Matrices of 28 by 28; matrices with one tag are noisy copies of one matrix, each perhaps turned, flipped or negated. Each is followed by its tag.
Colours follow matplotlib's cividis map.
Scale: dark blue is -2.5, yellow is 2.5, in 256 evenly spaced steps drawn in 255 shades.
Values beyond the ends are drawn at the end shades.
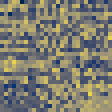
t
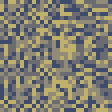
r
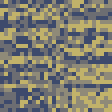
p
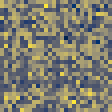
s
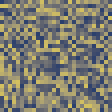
r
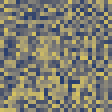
r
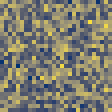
s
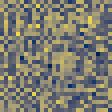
r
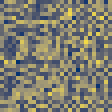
r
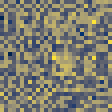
r
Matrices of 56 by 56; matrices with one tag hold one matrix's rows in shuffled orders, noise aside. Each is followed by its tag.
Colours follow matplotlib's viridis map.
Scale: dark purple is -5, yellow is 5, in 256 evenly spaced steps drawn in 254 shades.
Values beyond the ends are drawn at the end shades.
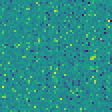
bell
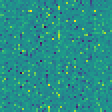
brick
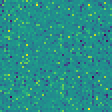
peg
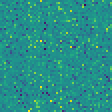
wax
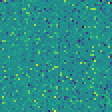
bell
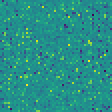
peg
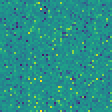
wax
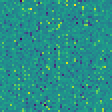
brick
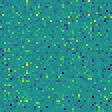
peg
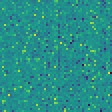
bell
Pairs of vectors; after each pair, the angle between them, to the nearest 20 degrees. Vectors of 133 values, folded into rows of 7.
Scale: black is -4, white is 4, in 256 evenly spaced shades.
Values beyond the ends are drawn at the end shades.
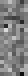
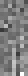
120 degrees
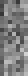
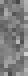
40 degrees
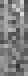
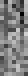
160 degrees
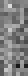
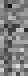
140 degrees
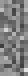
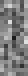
80 degrees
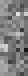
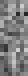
140 degrees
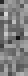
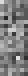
120 degrees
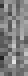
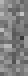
120 degrees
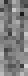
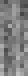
40 degrees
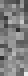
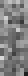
160 degrees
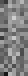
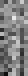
40 degrees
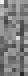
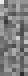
20 degrees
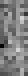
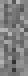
80 degrees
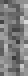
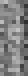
160 degrees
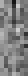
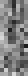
40 degrees
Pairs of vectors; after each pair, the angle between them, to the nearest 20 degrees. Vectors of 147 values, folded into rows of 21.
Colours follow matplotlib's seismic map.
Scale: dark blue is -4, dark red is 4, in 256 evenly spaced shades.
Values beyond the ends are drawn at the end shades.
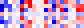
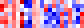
120 degrees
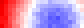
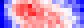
120 degrees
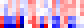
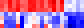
60 degrees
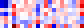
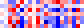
80 degrees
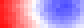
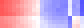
20 degrees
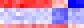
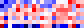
120 degrees
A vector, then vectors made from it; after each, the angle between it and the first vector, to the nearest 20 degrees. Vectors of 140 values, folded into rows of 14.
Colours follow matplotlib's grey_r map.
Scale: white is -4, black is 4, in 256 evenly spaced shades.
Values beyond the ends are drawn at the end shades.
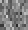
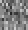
80 degrees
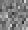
80 degrees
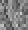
160 degrees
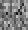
60 degrees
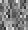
40 degrees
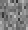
100 degrees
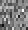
80 degrees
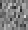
80 degrees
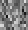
140 degrees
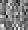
140 degrees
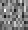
100 degrees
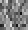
20 degrees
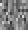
120 degrees
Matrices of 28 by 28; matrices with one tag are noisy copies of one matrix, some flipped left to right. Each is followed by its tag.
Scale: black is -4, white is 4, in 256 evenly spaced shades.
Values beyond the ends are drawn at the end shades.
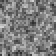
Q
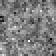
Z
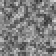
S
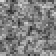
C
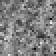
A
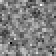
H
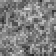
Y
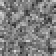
S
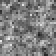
A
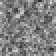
S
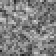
Y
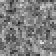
C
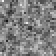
C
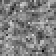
A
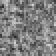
A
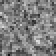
Q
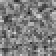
S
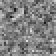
S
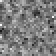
H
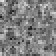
C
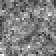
Z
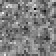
C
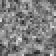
Q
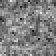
Z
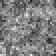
Z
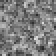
Q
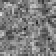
C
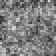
Z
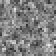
A
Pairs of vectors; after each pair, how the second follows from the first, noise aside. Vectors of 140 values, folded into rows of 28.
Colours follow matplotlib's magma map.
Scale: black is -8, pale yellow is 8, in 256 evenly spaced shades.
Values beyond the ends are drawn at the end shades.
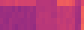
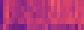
reversed, negated.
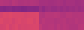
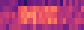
wrapped around, scaled up.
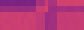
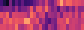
scaled up.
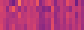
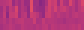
reversed, partly zeroed.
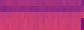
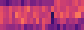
wrapped around, scaled up.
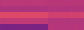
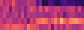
wrapped around, scaled up.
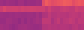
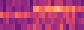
wrapped around, scaled up.
